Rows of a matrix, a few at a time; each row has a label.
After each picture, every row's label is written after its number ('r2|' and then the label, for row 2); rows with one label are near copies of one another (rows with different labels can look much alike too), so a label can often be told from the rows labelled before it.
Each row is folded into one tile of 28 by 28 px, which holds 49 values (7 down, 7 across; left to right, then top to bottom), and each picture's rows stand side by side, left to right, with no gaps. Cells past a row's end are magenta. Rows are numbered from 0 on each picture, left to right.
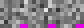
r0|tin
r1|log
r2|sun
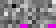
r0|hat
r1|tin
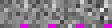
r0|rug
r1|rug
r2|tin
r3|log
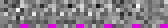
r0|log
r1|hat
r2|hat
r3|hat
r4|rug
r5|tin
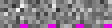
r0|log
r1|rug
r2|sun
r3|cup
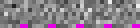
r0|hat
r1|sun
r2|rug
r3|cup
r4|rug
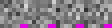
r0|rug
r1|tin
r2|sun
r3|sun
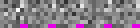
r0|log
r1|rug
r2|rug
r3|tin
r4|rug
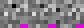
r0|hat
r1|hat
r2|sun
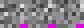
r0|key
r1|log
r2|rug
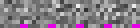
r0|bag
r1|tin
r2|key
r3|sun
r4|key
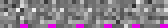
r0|log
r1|cup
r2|cup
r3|cup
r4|tin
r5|bag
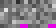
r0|cup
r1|rug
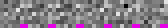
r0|log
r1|key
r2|key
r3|log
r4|hat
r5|tin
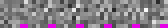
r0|tin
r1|log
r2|log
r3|sun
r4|sun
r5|cup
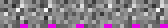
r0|log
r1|log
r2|rug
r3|rug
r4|log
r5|log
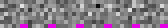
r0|key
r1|sun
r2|rug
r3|hat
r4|log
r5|key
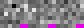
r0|hat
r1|cup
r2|rug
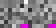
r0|tin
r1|sun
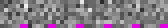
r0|rug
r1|sun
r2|tin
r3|cup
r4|rug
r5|sun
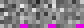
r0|key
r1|rug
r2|cup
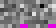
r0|key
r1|hat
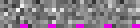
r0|log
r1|bag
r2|cup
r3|rug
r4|bag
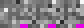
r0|cup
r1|tin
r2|tin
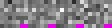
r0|bag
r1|cup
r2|cup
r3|key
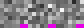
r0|bag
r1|key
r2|cup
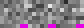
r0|rug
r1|key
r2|bag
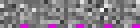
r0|key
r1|cup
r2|tin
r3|log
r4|tin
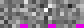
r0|tin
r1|log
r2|hat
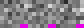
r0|rug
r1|key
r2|bag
